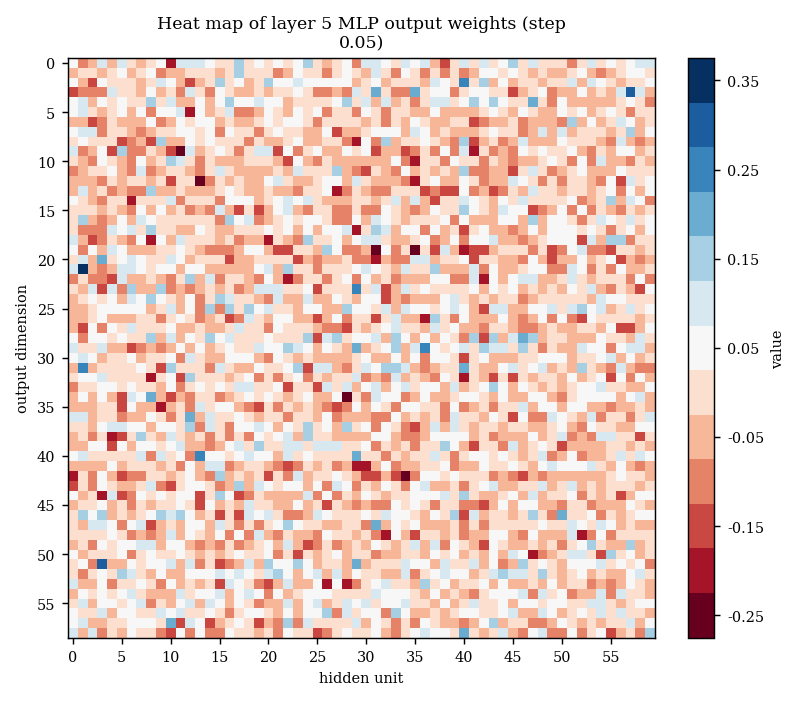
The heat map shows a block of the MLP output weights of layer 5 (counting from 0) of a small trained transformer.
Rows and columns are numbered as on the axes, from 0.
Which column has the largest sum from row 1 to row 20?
57
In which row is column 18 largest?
25
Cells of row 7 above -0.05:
38
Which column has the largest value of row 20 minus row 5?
3
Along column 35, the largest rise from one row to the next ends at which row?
20
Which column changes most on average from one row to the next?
40
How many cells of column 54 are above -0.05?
36
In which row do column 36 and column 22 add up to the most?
29
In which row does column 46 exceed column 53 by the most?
28
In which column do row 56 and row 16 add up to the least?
27
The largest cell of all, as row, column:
21, 1
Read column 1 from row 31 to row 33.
0.25 0.05 0
